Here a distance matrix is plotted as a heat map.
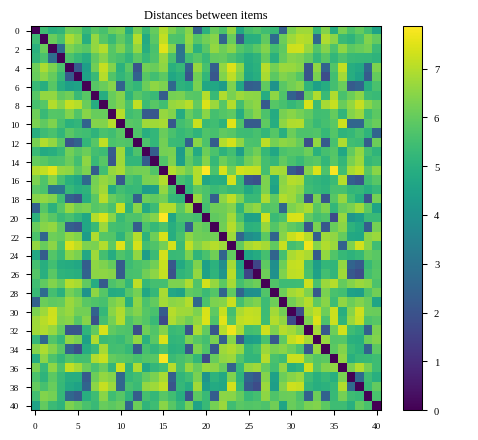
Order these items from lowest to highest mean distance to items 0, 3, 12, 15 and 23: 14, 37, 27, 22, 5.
5, 14, 37, 27, 22
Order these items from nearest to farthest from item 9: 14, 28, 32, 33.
14, 28, 33, 32
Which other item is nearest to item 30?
31
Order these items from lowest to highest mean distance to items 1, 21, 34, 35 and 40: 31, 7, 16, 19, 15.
16, 19, 7, 31, 15
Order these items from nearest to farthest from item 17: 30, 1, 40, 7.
40, 1, 7, 30
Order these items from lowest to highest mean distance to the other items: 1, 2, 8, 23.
1, 2, 8, 23
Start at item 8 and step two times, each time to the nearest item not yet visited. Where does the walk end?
7
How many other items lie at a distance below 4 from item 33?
4
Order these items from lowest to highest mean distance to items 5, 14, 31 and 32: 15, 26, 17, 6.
15, 17, 6, 26
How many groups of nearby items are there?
11
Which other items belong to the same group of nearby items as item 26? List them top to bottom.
6, 10, 16, 25, 37, 38
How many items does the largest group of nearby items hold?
8
